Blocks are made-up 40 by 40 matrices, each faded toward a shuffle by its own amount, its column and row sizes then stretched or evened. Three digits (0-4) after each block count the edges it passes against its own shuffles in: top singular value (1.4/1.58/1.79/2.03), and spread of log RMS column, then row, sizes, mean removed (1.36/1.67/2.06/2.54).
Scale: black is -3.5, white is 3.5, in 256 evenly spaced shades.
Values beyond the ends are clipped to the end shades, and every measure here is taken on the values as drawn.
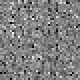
1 2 1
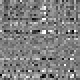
4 1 4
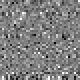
3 0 2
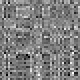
4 1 3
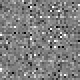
0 2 2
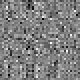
3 1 1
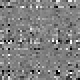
2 3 4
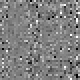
1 4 1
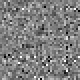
0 1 2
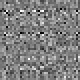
4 2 3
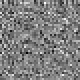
4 1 2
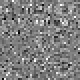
2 1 1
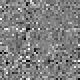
2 2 3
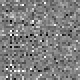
2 2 2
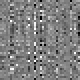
4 4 1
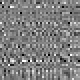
4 0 4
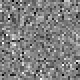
2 1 0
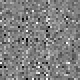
0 2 2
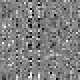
4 3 0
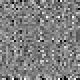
3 2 3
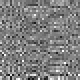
4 0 3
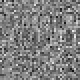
3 0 0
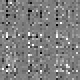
3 4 2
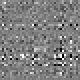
4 3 4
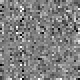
1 3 2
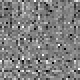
4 1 2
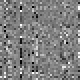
2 4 1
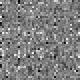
1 3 2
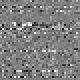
3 0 4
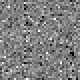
0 1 0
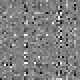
2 4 2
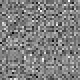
4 1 0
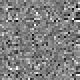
3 2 2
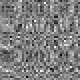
4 2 2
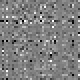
3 4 3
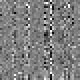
4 4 0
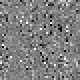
1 3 0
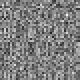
4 0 0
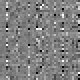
3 4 1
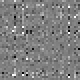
2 3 2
